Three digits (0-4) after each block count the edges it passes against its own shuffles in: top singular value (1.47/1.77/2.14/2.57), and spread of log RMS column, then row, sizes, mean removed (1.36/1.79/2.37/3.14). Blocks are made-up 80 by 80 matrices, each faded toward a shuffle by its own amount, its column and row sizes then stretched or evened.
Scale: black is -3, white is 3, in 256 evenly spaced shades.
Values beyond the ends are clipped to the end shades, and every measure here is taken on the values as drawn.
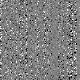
1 4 0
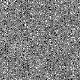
1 2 0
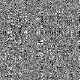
2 3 1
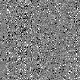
2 3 0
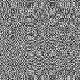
4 0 2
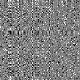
4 3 0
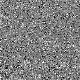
0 1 2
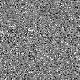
1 0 1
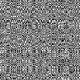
4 1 3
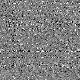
1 1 3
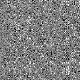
2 3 0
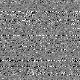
2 0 4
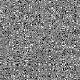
2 2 1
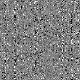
2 3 1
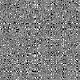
3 3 3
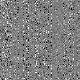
1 4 1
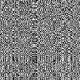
4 3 2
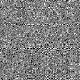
3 1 3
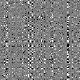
4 4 2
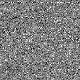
1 0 2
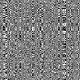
4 4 2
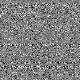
0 0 4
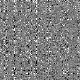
2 3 2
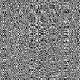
4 3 1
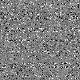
0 0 3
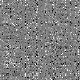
2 3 1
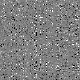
1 3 2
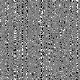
3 4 1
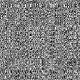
3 3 1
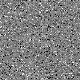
1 0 2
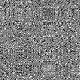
3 0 0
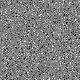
0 1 0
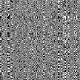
4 4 1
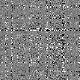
0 4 4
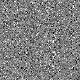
0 2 0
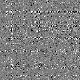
3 2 3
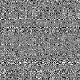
3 0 4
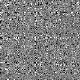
2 3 3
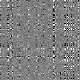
4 4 3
